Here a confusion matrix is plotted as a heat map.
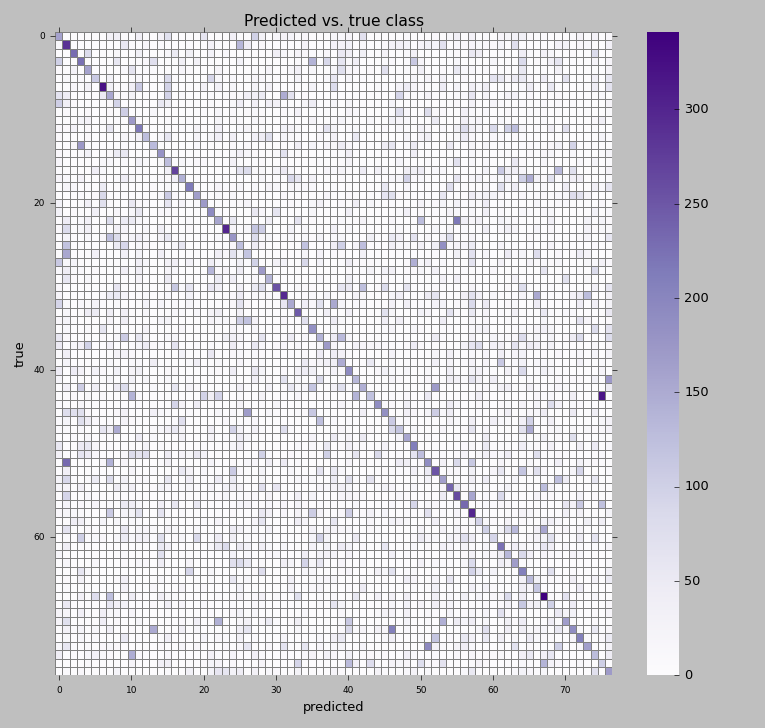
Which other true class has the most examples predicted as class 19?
60
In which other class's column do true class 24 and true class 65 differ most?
7
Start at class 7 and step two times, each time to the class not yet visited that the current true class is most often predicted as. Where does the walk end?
66
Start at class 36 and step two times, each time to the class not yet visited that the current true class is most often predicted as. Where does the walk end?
61
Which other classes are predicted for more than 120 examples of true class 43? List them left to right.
10, 41, 75
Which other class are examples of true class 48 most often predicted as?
71
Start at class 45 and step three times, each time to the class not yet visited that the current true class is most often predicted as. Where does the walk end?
25
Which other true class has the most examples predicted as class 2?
45
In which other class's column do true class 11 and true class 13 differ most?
3
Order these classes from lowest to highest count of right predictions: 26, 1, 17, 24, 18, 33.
26, 17, 24, 18, 33, 1
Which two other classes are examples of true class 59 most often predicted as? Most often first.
67, 63
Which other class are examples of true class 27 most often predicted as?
49
